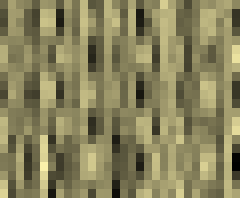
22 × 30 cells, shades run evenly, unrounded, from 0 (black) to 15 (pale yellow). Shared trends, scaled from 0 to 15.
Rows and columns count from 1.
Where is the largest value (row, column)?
19, 6
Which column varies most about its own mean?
30
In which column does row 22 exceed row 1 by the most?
1
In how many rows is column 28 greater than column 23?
8
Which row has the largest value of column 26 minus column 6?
5
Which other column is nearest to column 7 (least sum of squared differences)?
15
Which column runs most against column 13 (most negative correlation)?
9
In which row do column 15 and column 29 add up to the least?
22
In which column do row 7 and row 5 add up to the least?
12
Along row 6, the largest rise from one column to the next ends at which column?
21
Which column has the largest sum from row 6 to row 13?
11
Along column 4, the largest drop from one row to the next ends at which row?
16
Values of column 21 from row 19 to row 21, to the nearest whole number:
8 9 10
